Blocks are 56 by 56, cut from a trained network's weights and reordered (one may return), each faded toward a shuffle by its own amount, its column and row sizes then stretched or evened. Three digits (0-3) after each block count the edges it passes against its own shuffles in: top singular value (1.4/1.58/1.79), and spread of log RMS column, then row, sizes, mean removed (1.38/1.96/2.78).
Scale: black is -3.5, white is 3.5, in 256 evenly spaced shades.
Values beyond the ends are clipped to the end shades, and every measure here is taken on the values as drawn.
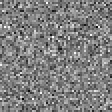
2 0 1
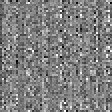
1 2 1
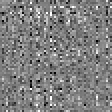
2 3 2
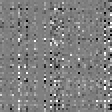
1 3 2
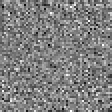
2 1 1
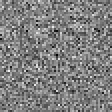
2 0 1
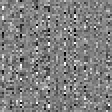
2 3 0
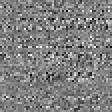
1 1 3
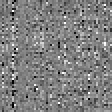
1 3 0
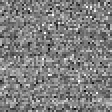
1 0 0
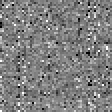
0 2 0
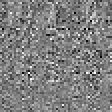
3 2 2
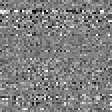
2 1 3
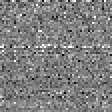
1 0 2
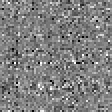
0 1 2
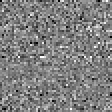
0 0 2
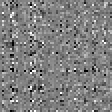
0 3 2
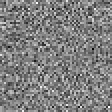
3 0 1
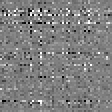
2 2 3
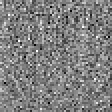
0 0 0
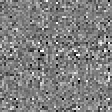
2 2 2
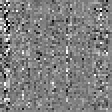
1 3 1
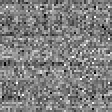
2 0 1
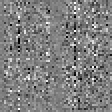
0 3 1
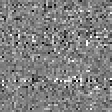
1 1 2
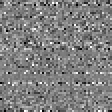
0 0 3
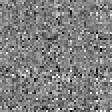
2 2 2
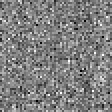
0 0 0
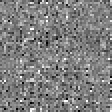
1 2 1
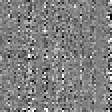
0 3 1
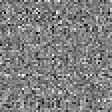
0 2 2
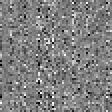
0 3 1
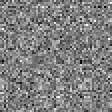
3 1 2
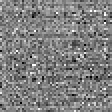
2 1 1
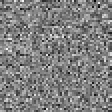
3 1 1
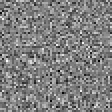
3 1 1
